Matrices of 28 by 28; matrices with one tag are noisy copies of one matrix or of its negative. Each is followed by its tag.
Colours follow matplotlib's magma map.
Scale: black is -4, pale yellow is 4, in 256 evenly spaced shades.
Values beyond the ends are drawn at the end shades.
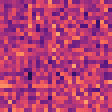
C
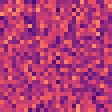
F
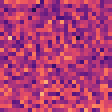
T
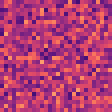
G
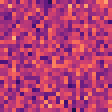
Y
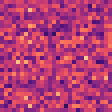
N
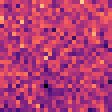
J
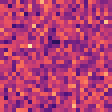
Y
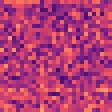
T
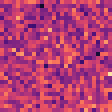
T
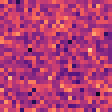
N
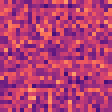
C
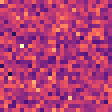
N
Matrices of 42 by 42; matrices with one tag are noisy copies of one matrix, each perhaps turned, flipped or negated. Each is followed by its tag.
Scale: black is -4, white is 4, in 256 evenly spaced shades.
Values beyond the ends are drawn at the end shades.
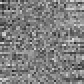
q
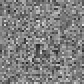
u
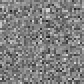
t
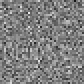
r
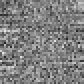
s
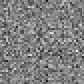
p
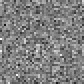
u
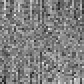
q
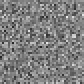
t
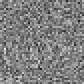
r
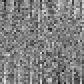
q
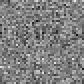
u
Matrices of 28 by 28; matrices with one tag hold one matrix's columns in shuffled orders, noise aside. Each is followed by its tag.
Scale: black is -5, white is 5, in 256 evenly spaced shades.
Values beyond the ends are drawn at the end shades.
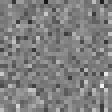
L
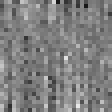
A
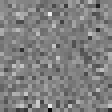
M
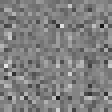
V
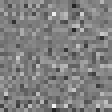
M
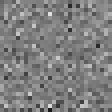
M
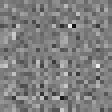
V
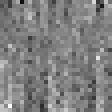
A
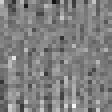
A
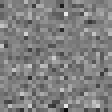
M
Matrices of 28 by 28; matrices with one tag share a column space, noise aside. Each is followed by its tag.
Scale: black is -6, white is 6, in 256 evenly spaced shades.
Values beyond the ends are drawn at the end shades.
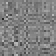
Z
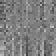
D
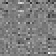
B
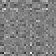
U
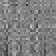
D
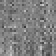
D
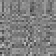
Z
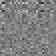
B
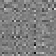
U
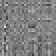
D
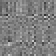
Z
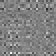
U
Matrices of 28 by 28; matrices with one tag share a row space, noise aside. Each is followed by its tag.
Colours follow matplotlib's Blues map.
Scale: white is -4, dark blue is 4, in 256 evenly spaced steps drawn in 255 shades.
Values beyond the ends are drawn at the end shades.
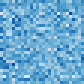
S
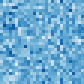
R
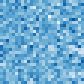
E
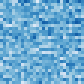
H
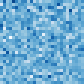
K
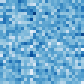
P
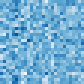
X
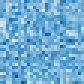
X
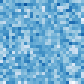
S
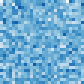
S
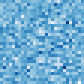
K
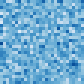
S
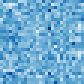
R
